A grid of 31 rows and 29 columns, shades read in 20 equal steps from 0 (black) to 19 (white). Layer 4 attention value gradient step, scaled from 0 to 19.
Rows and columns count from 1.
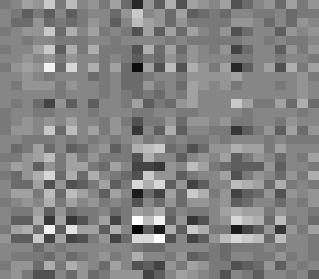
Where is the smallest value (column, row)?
13, 26
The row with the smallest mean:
31
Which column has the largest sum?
5
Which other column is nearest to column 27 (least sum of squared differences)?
25
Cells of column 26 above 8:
19
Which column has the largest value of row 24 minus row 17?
18
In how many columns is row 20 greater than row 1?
11
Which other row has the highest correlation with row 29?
2
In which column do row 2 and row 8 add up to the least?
22
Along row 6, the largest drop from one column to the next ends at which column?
6
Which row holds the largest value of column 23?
27
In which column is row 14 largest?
7
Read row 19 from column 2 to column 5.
12 11 7 11
